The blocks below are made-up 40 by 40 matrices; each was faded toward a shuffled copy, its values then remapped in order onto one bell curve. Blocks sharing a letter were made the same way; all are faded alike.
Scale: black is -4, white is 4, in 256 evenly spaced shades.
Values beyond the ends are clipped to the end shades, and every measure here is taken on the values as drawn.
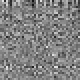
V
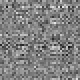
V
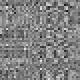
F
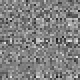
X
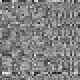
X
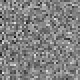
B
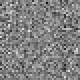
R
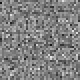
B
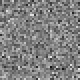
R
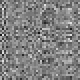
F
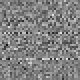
V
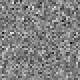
B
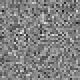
B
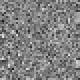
B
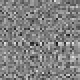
X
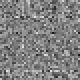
R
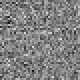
B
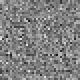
R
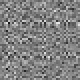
F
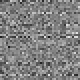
V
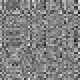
F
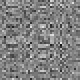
F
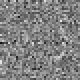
B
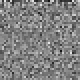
V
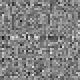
V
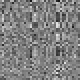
F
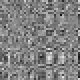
F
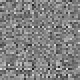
X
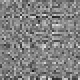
V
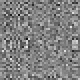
F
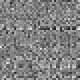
X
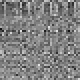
F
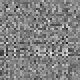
X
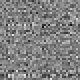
X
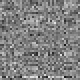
X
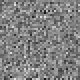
R
